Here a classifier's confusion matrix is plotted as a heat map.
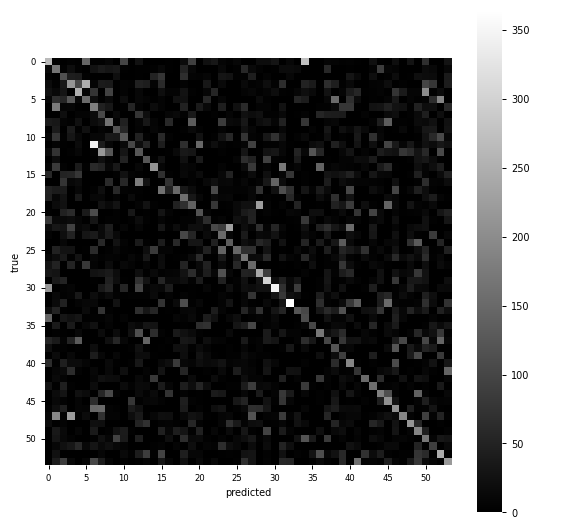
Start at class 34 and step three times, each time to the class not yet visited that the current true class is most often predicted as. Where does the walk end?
52
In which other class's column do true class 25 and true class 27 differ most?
23
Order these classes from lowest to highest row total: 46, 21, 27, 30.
21, 27, 46, 30
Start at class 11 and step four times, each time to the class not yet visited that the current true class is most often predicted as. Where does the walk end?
49
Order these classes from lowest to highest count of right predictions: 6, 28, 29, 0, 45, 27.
27, 6, 45, 28, 0, 29
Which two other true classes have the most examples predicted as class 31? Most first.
14, 17
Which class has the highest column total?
50
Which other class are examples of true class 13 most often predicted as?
29
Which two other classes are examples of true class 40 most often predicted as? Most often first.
46, 17
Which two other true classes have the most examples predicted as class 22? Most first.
17, 19
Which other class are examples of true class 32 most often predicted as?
45
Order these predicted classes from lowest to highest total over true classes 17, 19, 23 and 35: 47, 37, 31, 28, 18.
47, 37, 31, 18, 28
